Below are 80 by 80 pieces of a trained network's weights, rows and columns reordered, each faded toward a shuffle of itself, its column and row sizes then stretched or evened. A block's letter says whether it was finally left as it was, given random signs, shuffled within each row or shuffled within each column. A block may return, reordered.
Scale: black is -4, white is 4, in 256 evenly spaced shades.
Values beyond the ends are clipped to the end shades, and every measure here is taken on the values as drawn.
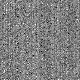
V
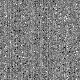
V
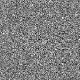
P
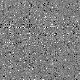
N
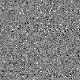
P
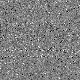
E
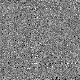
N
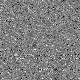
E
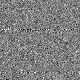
E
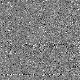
N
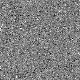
E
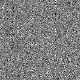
N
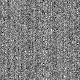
V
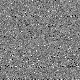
E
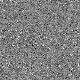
E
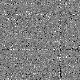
N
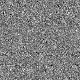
E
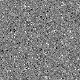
V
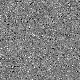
E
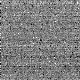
P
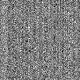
P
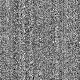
V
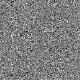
N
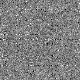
N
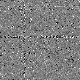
N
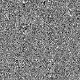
N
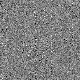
V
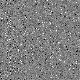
V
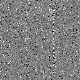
V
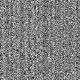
P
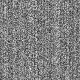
V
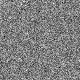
E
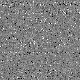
E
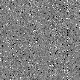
V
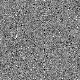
V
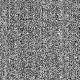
P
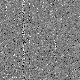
V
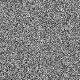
N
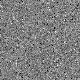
V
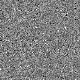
N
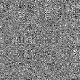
P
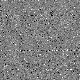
E
